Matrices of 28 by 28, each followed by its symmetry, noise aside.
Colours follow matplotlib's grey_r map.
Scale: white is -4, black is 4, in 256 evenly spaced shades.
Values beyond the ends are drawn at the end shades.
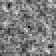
symmetric across the other diagonal.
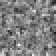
antisymmetric.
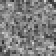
symmetric across the other diagonal.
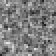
symmetric across the other diagonal.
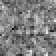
antisymmetric.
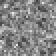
symmetric.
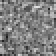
antisymmetric.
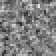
antisymmetric.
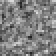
no symmetry.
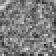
symmetric.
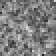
symmetric across the other diagonal.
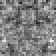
mirrored left to right.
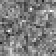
symmetric.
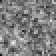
symmetric across the other diagonal.
